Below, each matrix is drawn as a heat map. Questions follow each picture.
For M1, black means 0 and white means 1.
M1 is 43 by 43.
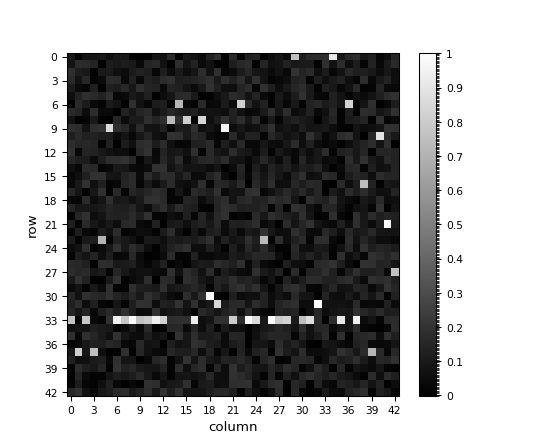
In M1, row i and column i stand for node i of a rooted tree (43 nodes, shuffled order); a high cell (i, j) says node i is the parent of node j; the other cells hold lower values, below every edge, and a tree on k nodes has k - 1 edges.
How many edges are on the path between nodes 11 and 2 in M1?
2
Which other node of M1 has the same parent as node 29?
34
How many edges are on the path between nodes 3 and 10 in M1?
3
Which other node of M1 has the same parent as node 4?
25
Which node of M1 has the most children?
33
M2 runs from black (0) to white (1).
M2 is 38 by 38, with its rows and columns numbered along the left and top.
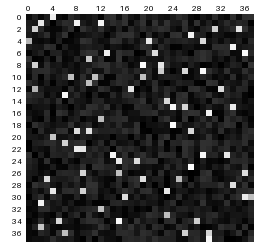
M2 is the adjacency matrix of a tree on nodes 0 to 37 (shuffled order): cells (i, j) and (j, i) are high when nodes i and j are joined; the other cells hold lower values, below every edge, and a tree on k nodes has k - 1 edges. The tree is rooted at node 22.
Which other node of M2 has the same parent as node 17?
32
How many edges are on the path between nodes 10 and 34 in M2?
7
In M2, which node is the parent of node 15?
26
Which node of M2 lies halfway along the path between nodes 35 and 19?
1
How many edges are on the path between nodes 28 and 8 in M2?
6
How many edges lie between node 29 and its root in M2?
2
